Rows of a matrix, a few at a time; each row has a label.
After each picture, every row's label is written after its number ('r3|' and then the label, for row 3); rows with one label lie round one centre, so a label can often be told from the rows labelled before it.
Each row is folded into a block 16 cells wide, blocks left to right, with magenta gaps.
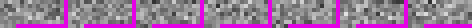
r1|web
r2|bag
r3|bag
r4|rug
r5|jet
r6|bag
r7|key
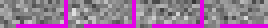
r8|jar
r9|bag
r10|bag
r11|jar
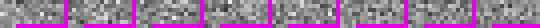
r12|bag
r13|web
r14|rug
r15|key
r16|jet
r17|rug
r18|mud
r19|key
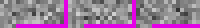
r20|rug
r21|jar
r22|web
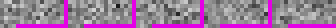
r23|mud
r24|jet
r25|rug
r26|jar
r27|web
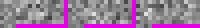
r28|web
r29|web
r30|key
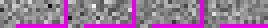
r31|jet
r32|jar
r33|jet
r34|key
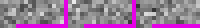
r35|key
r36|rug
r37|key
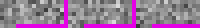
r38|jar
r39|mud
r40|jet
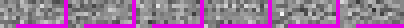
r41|mud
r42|key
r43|mud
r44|mud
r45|rug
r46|rug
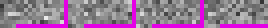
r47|key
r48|key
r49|bag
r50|web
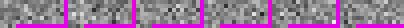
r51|jar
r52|bag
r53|mud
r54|rug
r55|key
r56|jar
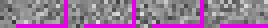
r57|web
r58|jar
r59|jet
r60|key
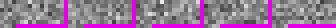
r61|web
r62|bag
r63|key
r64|key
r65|jar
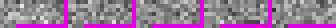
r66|mud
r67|mud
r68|rug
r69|bag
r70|jet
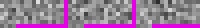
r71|bag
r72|rug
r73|bag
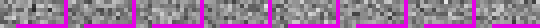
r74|mud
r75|rug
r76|web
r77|jar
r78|web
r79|rug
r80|bag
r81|jar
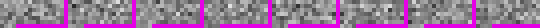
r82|jet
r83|rug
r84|bag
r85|jar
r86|key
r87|mud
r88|key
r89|jet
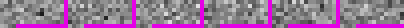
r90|rug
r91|mud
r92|jar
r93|jet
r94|jet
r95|jar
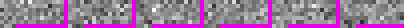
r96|jet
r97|bag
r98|web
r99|jet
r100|mud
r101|jar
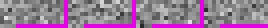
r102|mud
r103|rug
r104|jar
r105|jet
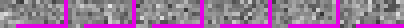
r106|bag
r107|mud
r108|mud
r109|jar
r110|web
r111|jet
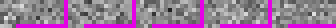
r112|mud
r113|rug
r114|rug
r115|web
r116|bag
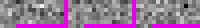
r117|rug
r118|bag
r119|jet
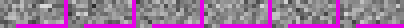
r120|mud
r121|key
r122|web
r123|web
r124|bag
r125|web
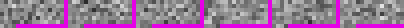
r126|mud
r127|rug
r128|mud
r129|web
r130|jet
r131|rug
